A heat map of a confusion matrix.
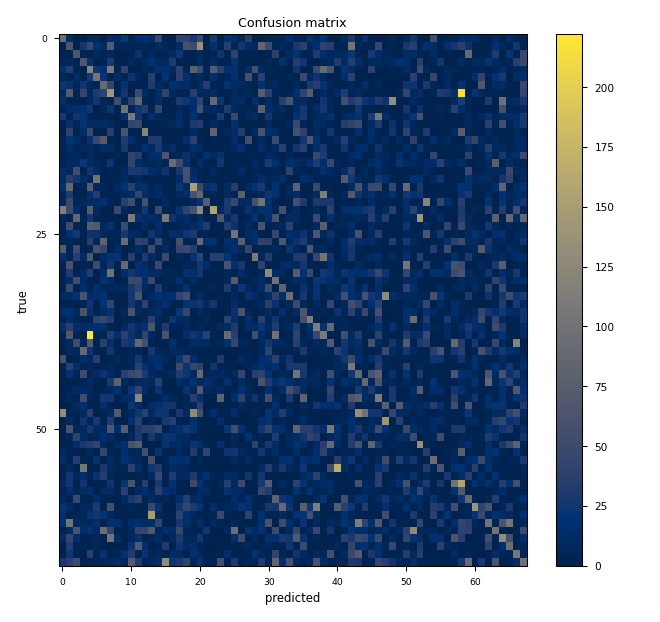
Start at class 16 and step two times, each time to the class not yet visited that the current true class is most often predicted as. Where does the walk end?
51
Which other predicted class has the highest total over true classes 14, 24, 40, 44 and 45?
62
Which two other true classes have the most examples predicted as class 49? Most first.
47, 54
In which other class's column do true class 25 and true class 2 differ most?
59
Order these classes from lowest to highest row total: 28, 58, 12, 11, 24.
58, 11, 24, 12, 28
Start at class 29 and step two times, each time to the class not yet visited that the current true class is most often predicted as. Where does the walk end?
39
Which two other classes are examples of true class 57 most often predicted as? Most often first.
58, 30
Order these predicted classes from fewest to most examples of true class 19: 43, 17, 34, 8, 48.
8, 17, 48, 43, 34
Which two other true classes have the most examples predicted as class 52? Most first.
23, 45
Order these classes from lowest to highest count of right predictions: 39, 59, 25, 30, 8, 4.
8, 39, 59, 25, 4, 30
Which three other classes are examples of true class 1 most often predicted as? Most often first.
20, 42, 29
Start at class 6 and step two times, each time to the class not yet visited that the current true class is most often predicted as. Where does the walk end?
13
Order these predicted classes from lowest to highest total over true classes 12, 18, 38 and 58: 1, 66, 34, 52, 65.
66, 65, 52, 34, 1
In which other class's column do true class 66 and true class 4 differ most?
7
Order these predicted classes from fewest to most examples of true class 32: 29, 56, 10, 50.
56, 29, 10, 50
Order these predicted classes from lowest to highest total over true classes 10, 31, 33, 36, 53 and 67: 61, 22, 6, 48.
22, 48, 61, 6
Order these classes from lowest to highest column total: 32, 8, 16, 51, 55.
8, 16, 55, 32, 51
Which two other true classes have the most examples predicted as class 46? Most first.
10, 43
